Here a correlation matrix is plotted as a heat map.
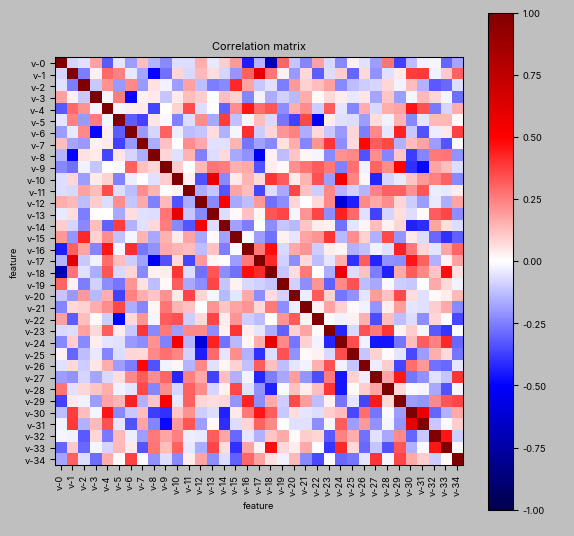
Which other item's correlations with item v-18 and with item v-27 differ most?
v-24
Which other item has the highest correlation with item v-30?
v-31
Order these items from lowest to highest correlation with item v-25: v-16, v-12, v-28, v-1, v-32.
v-12, v-1, v-16, v-28, v-32
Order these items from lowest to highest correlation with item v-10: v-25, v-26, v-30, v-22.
v-26, v-30, v-25, v-22
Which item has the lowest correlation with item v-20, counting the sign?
v-5
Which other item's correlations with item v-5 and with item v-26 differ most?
v-7
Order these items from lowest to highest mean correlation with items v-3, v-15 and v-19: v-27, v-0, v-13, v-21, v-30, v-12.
v-27, v-12, v-30, v-21, v-13, v-0
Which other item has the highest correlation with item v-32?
v-33
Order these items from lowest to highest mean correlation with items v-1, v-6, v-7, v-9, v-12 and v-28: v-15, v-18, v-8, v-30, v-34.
v-8, v-18, v-30, v-15, v-34
